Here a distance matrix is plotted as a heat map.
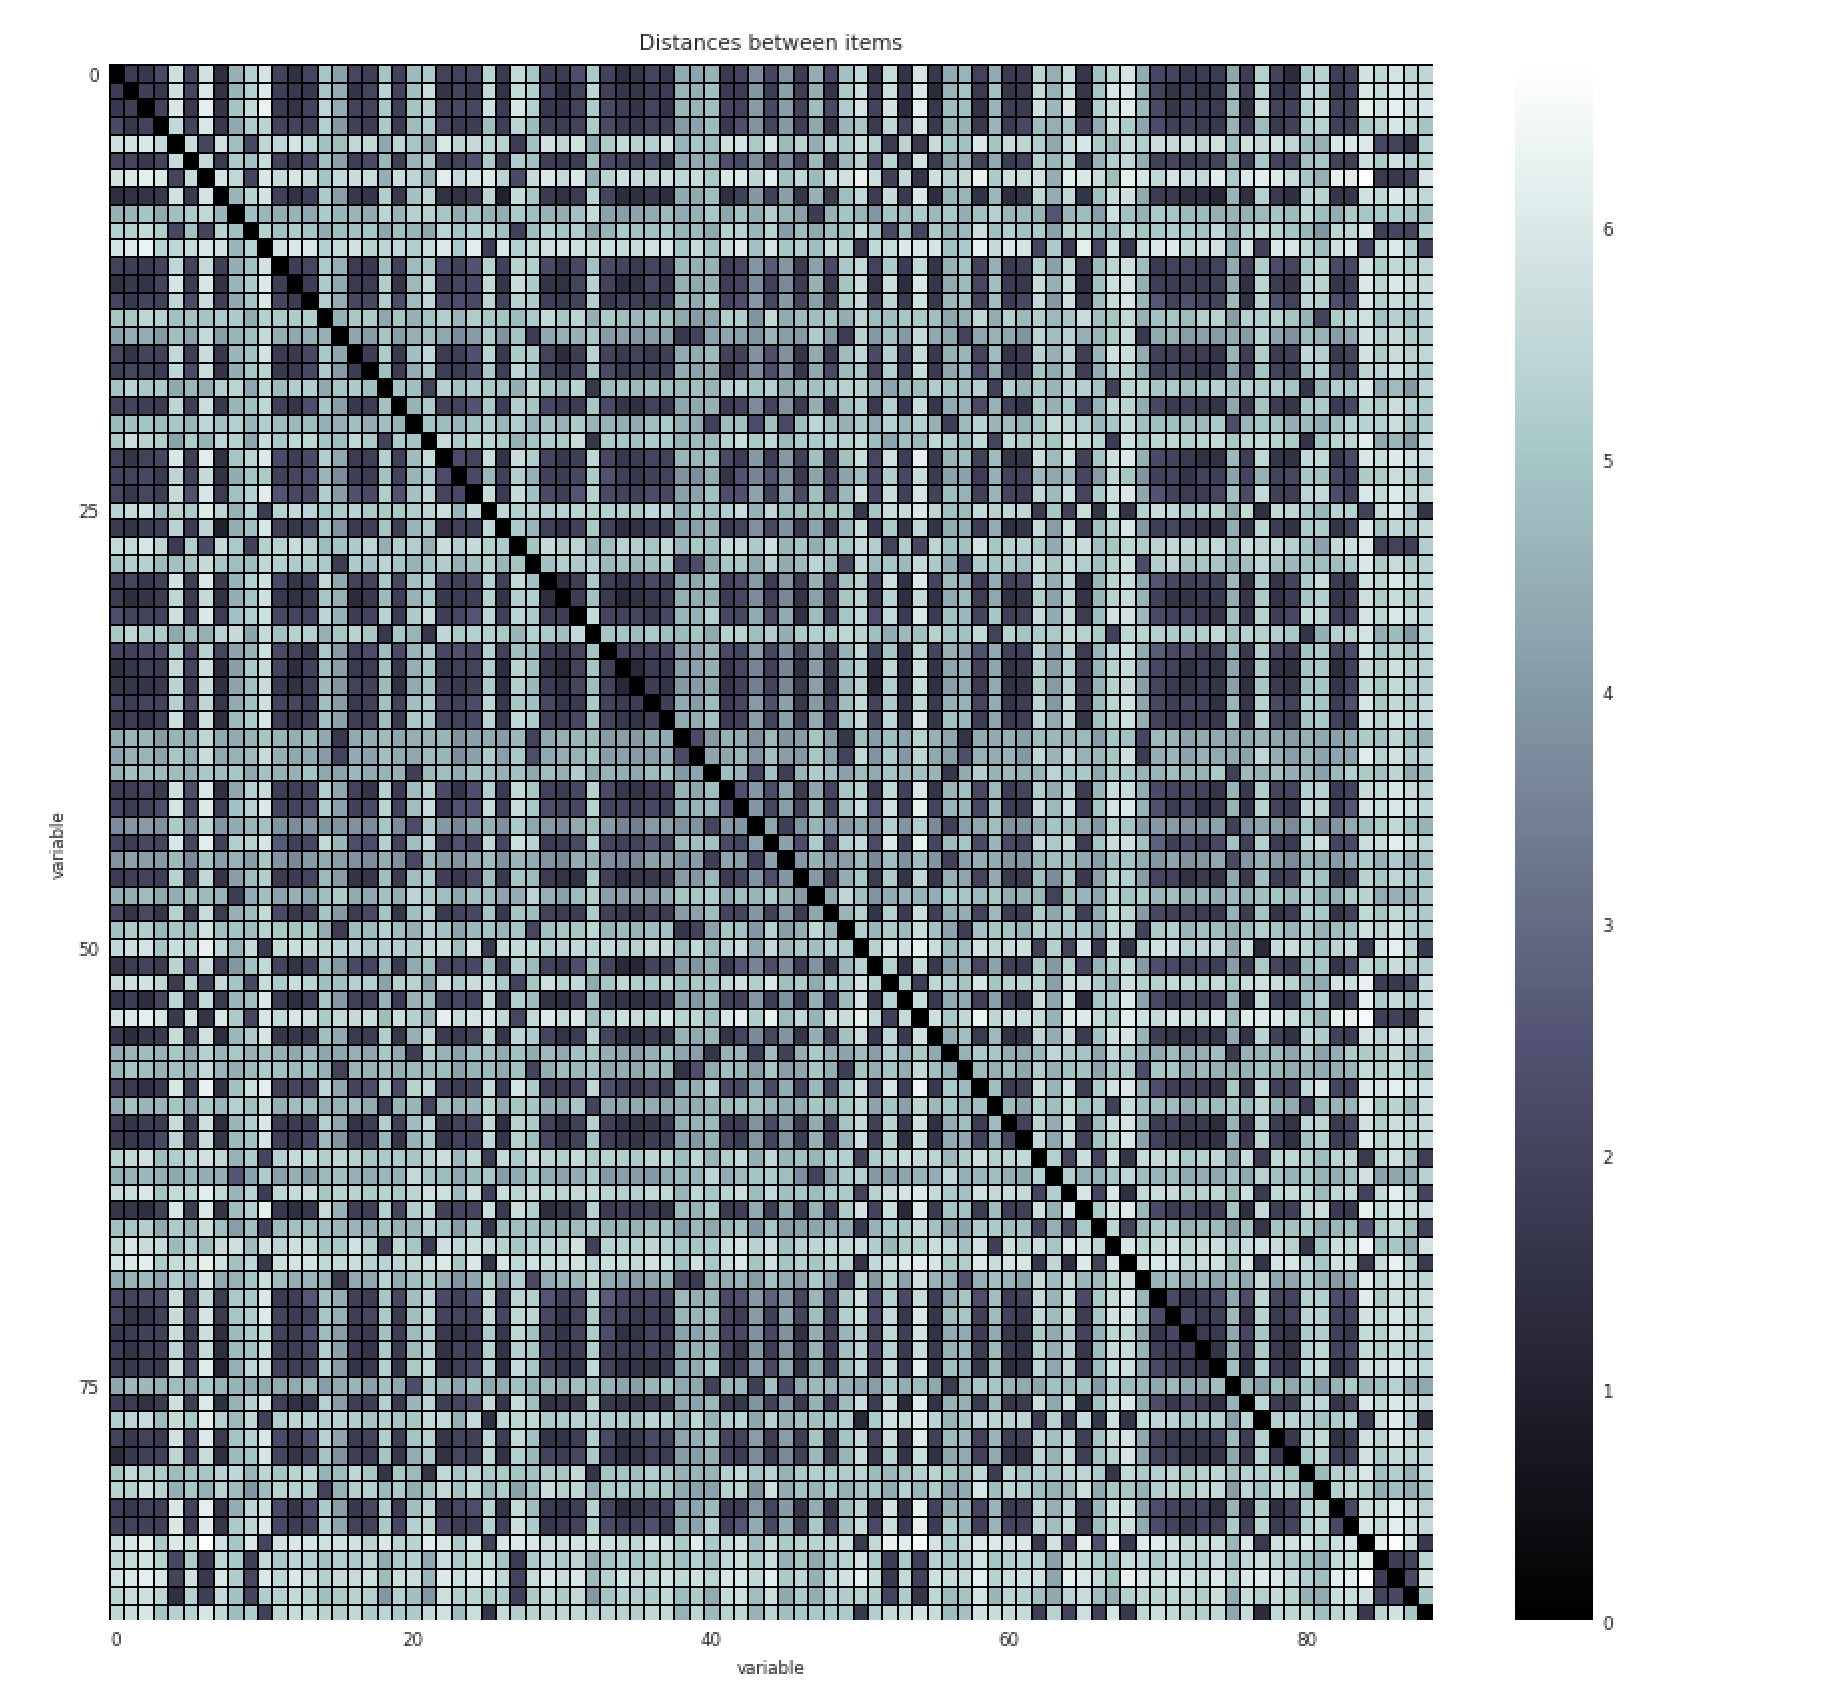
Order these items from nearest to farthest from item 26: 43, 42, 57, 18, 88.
42, 43, 57, 18, 88
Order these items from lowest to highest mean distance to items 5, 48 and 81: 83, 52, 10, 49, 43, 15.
83, 43, 15, 49, 52, 10
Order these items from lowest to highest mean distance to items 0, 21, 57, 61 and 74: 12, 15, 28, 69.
12, 15, 69, 28
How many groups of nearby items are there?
8
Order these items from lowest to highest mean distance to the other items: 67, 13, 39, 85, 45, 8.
13, 45, 39, 8, 85, 67
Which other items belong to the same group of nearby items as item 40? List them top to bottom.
20, 43, 45, 56, 75
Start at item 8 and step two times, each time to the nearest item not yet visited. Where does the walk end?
63
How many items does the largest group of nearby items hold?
46
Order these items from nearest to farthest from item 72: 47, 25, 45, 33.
33, 45, 47, 25
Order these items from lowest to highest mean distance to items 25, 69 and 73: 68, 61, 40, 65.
61, 65, 68, 40
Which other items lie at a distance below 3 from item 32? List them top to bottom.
18, 21, 59, 67, 80
